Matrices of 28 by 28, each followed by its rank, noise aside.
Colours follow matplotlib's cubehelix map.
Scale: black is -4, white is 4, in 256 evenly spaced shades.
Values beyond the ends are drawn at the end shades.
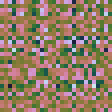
three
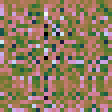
five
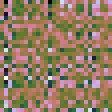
two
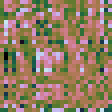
three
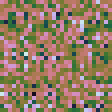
five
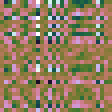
one
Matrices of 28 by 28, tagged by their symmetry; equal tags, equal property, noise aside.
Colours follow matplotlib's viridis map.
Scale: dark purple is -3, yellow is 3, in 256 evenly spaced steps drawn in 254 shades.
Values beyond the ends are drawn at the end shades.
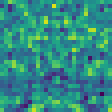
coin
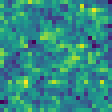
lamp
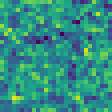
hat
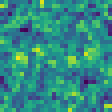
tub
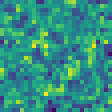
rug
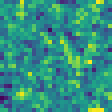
lamp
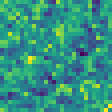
rug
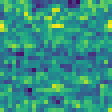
coin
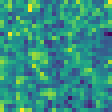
lamp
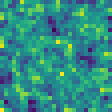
hat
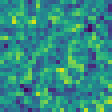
rug
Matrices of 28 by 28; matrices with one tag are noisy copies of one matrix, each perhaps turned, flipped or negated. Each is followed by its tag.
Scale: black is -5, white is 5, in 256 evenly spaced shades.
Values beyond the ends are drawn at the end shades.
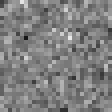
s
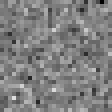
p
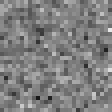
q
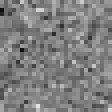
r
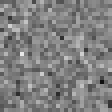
p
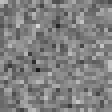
s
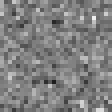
p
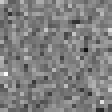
r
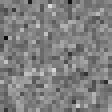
q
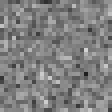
s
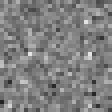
p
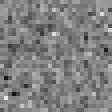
q
